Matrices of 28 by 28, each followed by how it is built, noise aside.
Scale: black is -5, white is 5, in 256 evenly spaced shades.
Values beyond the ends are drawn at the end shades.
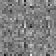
low rank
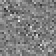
banded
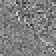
upper triangular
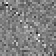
banded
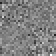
block diagonal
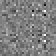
low rank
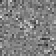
block diagonal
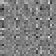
low rank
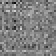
low rank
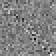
banded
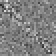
banded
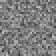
repeating columns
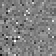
sparse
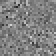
block diagonal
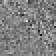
upper triangular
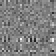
low rank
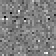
sparse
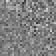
upper triangular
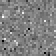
sparse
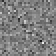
banded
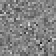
block diagonal
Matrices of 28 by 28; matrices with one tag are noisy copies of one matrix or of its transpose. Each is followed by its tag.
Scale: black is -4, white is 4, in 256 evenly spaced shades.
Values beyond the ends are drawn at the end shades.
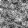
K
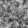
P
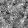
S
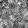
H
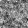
K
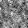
K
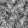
S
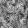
S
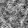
S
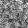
P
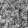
P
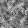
S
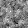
S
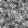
K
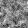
S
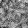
H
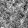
S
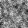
K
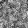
H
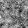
P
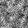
S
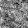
K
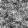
K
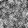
H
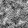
S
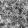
P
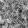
P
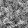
S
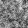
P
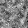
S
